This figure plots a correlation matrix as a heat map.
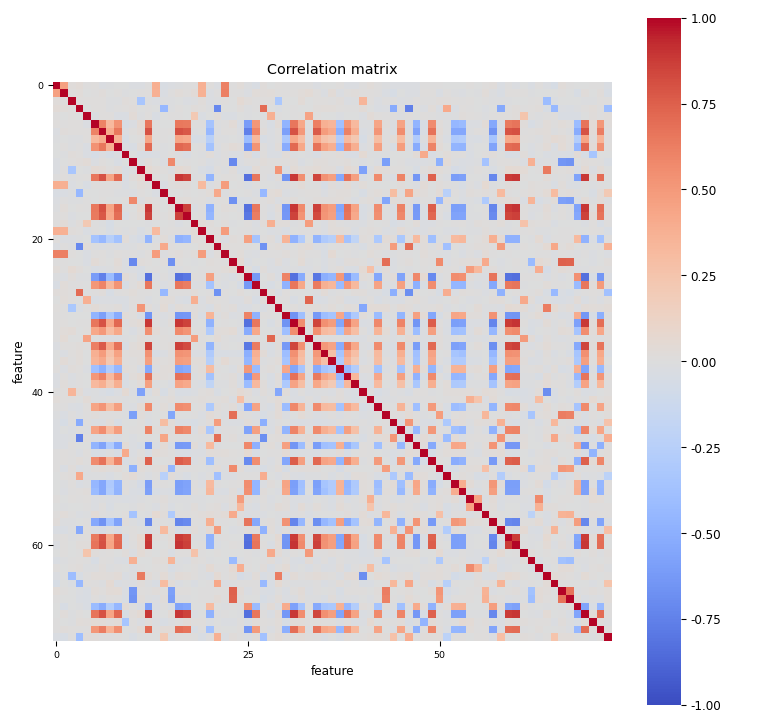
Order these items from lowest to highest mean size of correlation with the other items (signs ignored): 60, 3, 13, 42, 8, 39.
13, 3, 39, 42, 8, 60
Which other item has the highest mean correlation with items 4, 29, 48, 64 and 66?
11
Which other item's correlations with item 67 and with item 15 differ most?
23
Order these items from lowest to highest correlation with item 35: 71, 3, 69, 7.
3, 7, 71, 69
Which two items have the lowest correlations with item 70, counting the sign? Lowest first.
48, 9
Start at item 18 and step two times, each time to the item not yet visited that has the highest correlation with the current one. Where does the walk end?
28
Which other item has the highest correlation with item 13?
22
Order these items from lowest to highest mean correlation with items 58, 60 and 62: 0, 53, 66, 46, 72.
53, 66, 0, 72, 46
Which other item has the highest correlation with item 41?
54
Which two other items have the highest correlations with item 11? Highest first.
64, 29
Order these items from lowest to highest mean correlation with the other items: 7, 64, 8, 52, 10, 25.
25, 52, 10, 64, 7, 8
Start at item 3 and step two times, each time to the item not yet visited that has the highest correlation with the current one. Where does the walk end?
51
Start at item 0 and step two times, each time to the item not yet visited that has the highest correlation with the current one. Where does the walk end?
1
